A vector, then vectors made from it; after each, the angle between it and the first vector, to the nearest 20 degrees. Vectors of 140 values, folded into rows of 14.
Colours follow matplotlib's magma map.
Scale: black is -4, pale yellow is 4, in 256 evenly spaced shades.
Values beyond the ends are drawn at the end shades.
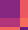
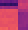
80 degrees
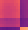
160 degrees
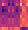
40 degrees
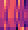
120 degrees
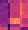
60 degrees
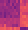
20 degrees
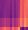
20 degrees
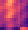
140 degrees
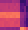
140 degrees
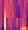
100 degrees
